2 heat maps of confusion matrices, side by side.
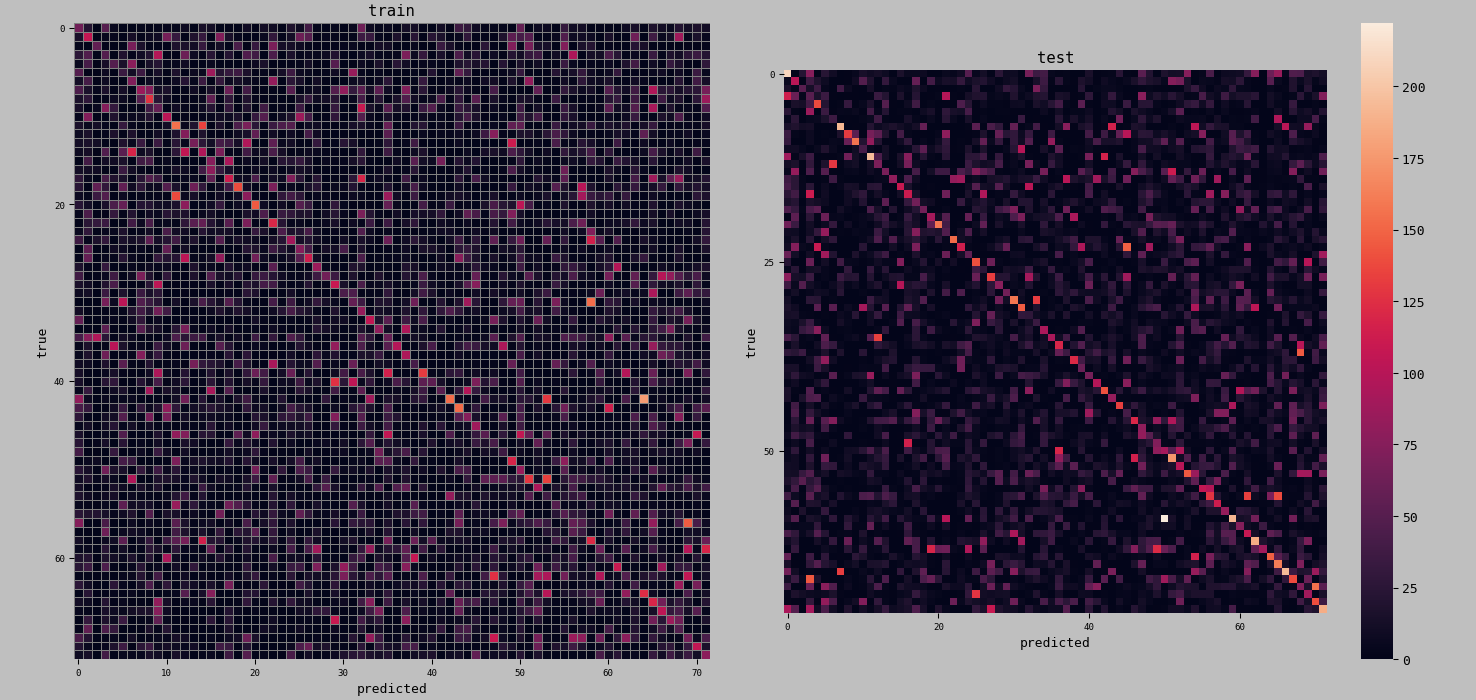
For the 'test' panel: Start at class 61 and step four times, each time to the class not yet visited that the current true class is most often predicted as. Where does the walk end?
69
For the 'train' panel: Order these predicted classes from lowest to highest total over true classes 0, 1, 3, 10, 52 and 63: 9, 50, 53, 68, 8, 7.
53, 7, 8, 9, 50, 68
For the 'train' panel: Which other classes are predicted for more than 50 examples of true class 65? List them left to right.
9, 33, 43, 59, 66
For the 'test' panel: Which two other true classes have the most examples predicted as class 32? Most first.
15, 27
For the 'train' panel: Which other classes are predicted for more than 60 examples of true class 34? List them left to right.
12, 37, 67
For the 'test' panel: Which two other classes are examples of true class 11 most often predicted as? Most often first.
42, 0
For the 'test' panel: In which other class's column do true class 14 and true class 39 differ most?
37
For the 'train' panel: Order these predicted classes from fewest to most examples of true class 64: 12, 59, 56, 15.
56, 59, 12, 15
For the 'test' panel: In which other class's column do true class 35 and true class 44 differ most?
12
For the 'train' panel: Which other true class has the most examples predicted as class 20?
46
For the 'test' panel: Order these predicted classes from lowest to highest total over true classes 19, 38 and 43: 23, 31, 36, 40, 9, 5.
9, 40, 36, 23, 31, 5
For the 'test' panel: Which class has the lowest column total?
63
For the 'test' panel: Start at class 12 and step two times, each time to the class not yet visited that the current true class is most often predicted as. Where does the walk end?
65
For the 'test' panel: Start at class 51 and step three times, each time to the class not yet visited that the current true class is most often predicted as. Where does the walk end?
16
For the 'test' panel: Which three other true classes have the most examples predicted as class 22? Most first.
14, 70, 48
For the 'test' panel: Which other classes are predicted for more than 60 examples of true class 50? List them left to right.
36, 49, 52
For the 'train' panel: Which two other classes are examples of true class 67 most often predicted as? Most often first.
29, 37
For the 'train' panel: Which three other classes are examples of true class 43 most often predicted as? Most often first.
60, 10, 55
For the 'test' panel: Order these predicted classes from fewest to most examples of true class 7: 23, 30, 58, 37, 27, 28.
23, 58, 28, 27, 30, 37
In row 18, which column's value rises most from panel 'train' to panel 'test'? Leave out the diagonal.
60
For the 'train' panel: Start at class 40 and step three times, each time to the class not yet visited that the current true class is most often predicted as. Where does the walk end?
32
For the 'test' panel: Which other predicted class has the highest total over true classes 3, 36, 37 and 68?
70
